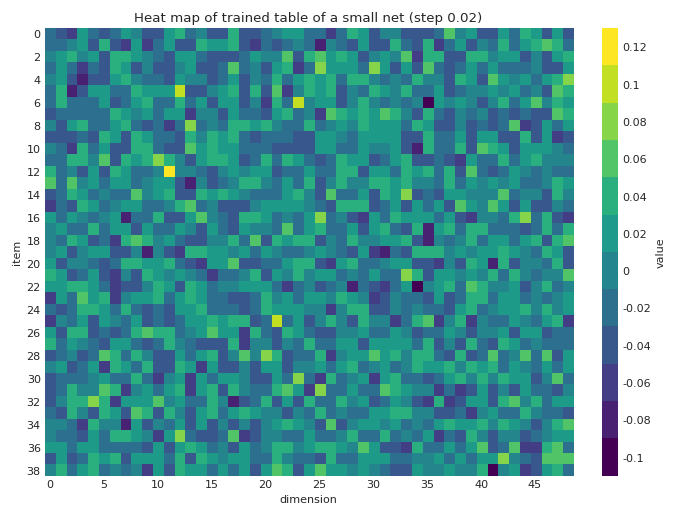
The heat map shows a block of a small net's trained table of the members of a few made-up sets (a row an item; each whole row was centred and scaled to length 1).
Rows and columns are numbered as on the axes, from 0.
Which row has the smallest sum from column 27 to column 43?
1
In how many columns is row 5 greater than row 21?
19
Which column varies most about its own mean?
25
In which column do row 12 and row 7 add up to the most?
11
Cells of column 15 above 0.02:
9
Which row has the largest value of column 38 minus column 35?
6
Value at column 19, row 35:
-0.04
